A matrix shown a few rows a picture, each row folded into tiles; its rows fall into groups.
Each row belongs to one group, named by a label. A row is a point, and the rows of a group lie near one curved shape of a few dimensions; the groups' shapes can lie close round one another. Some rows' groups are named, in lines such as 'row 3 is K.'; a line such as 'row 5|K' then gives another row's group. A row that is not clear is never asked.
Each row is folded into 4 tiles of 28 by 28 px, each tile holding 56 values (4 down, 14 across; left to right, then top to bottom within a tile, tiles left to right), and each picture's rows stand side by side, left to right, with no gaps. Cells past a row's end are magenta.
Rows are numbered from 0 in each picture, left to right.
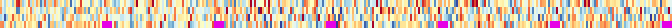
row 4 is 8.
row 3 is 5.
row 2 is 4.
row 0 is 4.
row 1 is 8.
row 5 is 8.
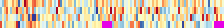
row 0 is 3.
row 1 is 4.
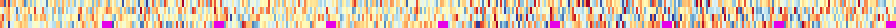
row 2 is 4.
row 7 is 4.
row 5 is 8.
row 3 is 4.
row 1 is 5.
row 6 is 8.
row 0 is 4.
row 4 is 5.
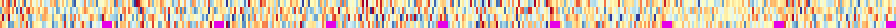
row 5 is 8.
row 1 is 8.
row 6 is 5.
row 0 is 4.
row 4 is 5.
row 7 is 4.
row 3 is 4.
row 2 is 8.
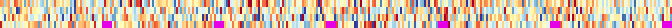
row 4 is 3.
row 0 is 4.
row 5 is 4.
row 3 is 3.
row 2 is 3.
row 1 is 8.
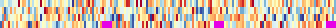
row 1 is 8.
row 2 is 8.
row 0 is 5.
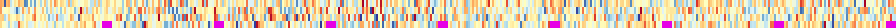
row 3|4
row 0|4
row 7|4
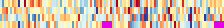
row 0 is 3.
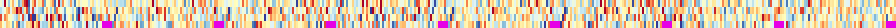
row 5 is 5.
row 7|8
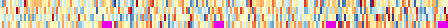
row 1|8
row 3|8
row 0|8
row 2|8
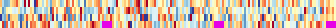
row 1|3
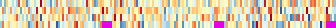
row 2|5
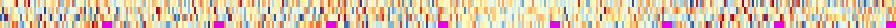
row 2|8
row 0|8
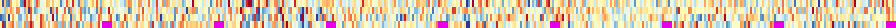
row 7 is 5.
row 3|8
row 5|4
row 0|8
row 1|4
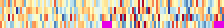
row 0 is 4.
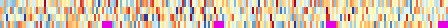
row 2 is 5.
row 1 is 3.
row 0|4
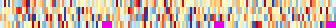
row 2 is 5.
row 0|3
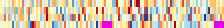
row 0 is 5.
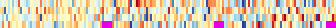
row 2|3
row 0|5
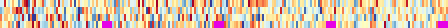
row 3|8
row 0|3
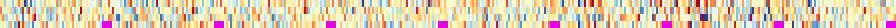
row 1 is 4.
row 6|3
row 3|5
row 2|4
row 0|4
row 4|8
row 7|4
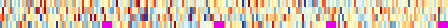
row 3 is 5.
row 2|3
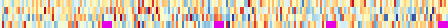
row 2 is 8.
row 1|4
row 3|8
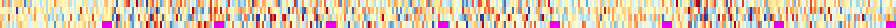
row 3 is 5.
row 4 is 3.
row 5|5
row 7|4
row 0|4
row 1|8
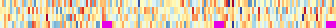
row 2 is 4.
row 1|5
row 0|5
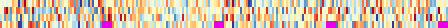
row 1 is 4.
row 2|4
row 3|4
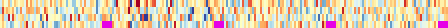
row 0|4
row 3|5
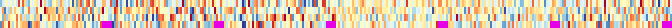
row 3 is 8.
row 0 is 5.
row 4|4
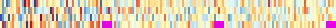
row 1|8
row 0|8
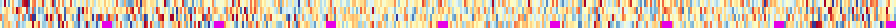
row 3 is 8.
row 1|3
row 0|3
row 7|5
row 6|5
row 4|4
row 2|4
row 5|8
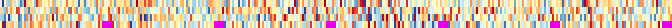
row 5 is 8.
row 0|8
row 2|3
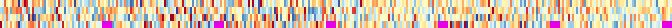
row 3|8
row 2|8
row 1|3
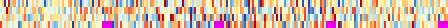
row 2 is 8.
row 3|8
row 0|5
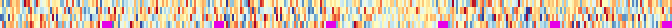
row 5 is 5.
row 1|4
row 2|8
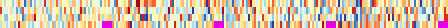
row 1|3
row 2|8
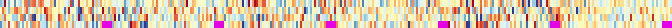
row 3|5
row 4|3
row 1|4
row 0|3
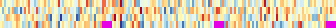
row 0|8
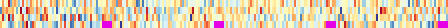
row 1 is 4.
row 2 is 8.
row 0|4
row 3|5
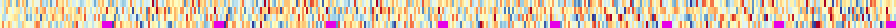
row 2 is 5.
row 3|5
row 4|5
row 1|5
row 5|3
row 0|5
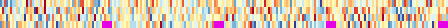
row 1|8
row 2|4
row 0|4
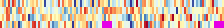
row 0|5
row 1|3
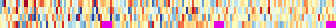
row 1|4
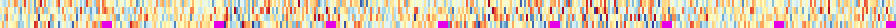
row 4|5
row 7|4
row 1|4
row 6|4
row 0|8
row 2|4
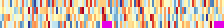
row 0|5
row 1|8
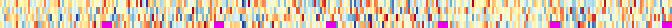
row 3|3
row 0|8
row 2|3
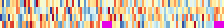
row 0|8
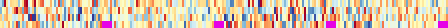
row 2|8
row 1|8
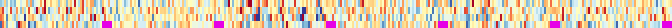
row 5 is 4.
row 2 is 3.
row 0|4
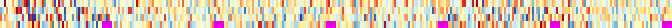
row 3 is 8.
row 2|8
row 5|4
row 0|3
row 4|8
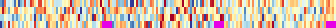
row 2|8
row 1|3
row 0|3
